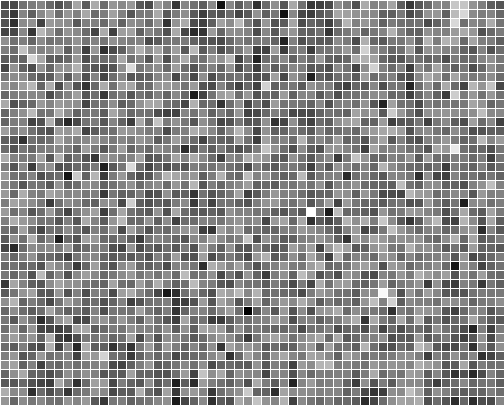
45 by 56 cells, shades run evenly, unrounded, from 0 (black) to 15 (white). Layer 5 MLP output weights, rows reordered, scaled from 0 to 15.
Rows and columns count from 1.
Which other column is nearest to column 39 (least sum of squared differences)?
49
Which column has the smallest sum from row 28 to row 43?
51
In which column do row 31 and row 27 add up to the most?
28
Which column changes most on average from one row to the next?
15
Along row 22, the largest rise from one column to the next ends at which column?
46
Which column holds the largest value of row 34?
44
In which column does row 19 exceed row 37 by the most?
43
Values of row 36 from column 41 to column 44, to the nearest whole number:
3 10 7 6
